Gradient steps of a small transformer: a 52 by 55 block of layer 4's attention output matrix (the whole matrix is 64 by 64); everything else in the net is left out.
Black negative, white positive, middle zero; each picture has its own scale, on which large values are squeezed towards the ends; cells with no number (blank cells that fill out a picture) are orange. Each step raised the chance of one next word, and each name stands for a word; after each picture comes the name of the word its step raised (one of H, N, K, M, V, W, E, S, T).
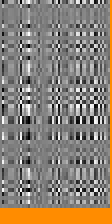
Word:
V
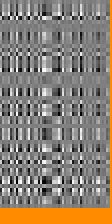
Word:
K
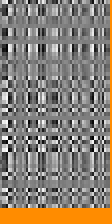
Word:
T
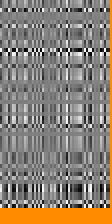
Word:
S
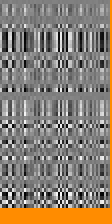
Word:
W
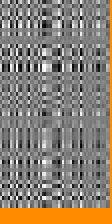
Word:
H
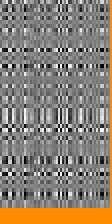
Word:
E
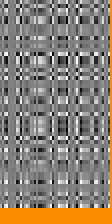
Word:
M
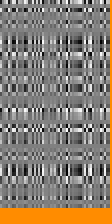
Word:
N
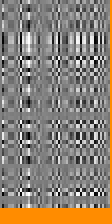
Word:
W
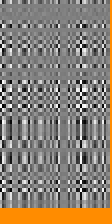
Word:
V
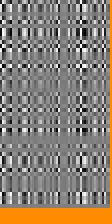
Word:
E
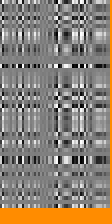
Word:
E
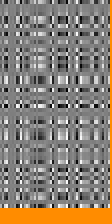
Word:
V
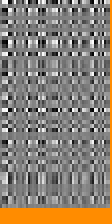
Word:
N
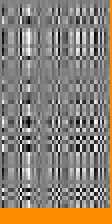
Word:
T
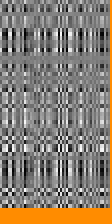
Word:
T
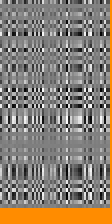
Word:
V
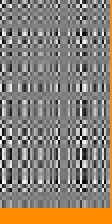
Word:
M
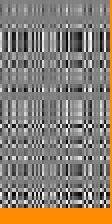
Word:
W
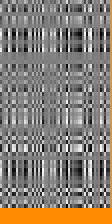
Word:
T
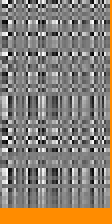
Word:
M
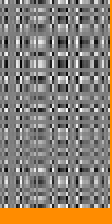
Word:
N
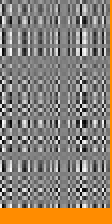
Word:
T
